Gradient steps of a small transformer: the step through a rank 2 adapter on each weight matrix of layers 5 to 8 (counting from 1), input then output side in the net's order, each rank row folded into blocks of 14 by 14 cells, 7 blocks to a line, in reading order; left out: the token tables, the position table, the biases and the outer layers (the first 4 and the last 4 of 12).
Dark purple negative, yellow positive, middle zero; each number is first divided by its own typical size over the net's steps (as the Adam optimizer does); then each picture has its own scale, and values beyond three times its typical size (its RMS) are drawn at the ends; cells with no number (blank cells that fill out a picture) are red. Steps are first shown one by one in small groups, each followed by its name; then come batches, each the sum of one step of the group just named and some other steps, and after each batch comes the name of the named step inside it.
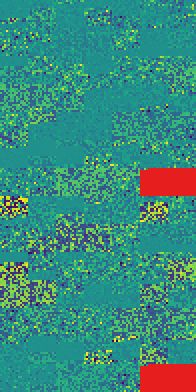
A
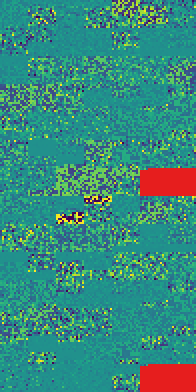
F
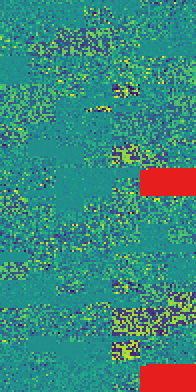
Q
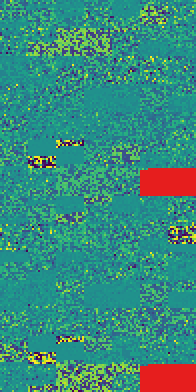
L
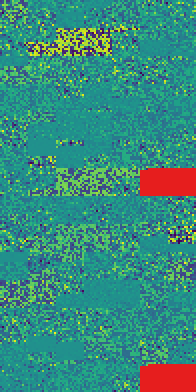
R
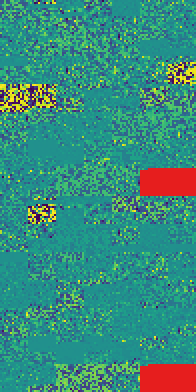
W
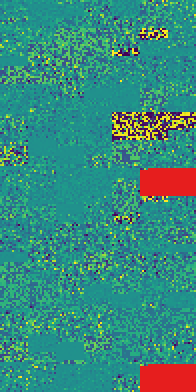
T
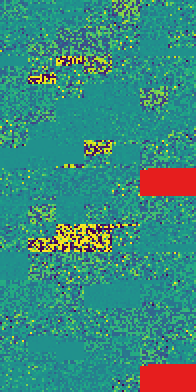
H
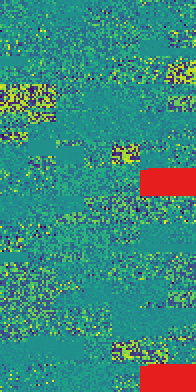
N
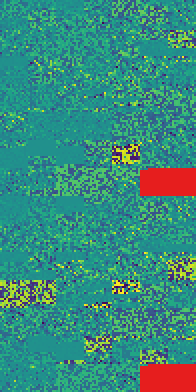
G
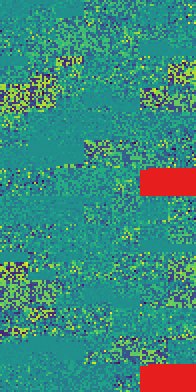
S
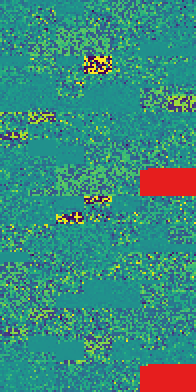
F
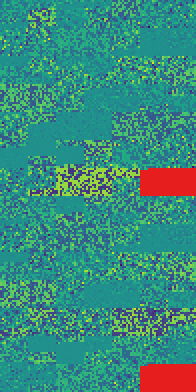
A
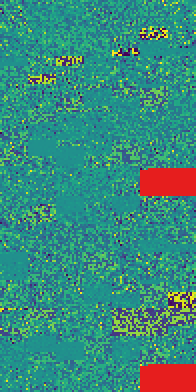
T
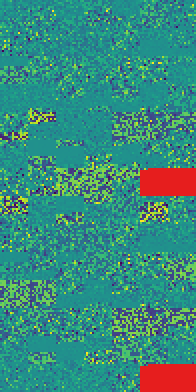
A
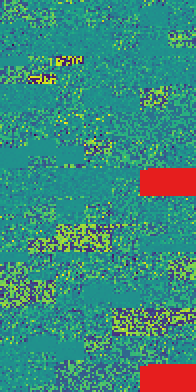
H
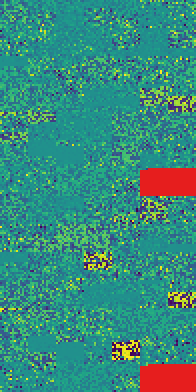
N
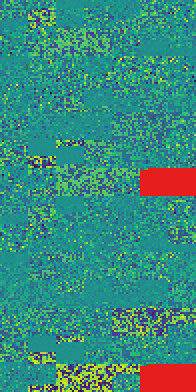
L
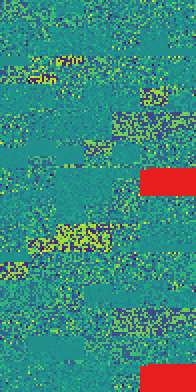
H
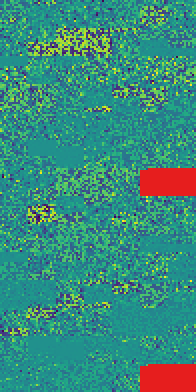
W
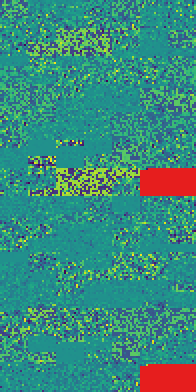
R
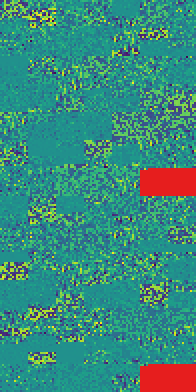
T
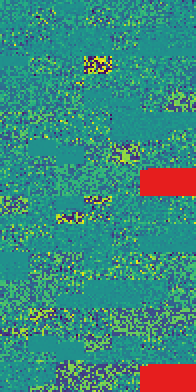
F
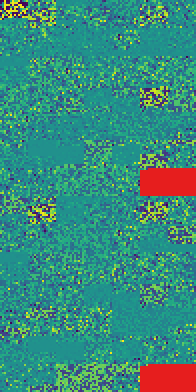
W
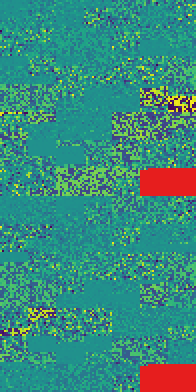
S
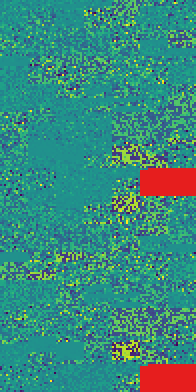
Q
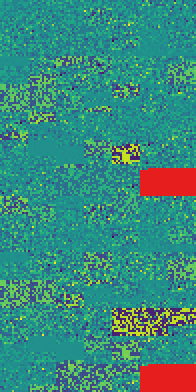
Q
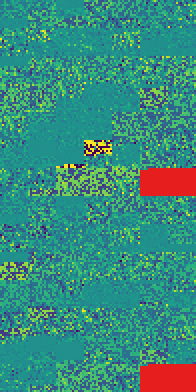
S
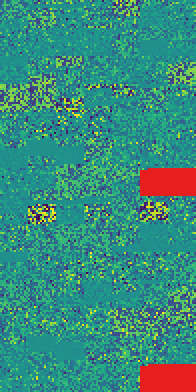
W
